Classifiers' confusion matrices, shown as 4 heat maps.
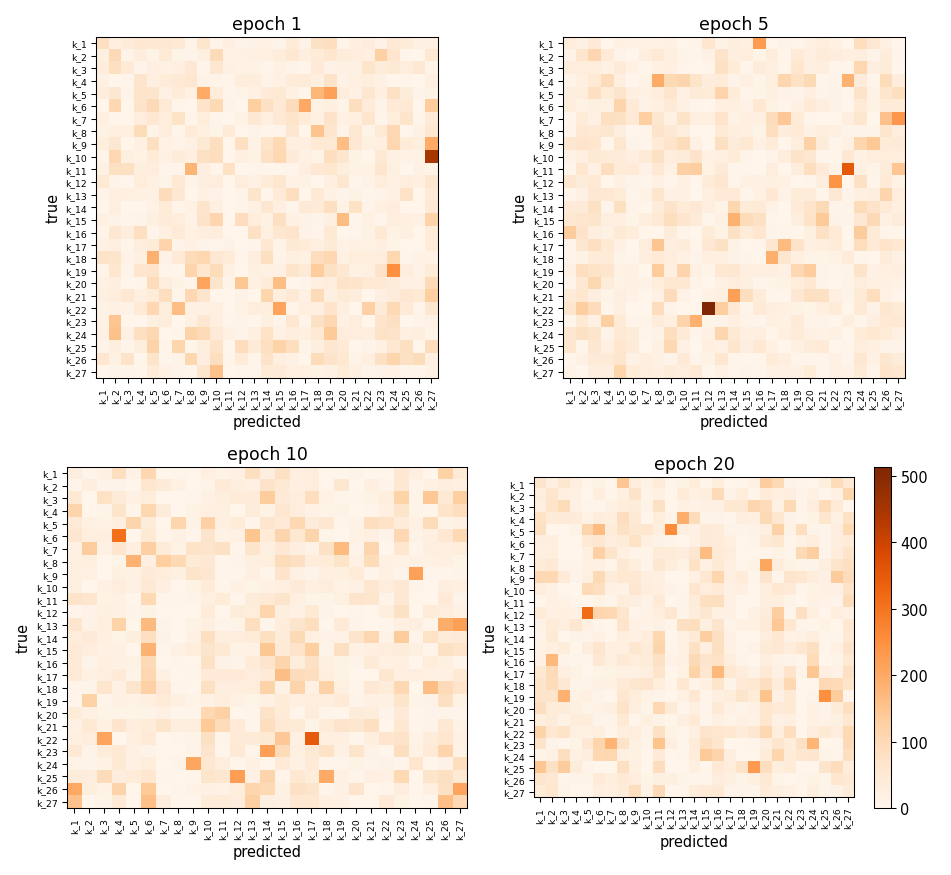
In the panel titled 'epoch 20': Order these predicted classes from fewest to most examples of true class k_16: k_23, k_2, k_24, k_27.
k_23, k_27, k_24, k_2
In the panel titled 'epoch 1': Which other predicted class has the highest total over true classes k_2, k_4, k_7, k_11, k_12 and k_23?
k_19
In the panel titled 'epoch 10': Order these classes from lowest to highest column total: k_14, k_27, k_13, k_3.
k_3, k_13, k_27, k_14
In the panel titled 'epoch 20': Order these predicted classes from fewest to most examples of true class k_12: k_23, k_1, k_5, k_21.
k_1, k_23, k_21, k_5
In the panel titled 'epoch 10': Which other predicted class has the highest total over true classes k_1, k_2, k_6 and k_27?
k_4
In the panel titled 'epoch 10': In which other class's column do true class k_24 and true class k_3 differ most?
k_9
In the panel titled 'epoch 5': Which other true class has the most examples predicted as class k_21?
k_15
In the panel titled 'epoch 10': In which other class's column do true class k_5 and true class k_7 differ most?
k_19
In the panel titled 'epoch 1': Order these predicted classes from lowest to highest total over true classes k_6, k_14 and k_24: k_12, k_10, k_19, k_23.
k_12, k_23, k_10, k_19
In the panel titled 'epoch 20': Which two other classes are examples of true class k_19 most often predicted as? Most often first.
k_25, k_3
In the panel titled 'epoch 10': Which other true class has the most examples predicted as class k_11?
k_20
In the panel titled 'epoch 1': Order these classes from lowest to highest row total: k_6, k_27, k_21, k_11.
k_27, k_11, k_21, k_6
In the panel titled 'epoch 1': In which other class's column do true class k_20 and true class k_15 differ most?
k_9
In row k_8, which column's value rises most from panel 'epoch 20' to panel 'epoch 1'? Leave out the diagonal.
k_18
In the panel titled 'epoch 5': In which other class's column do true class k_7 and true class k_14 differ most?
k_27
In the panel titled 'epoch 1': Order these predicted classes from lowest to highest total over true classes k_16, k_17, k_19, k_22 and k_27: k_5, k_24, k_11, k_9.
k_11, k_9, k_5, k_24
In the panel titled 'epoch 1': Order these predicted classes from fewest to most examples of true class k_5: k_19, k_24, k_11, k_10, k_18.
k_11, k_10, k_24, k_18, k_19
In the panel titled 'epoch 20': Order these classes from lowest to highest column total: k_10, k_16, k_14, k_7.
k_10, k_7, k_14, k_16
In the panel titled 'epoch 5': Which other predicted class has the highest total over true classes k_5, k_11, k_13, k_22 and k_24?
k_12
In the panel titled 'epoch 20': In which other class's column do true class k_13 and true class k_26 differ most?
k_21
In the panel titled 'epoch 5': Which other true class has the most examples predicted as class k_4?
k_23
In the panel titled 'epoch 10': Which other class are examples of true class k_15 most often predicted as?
k_6
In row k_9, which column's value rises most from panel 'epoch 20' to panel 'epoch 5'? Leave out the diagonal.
k_25
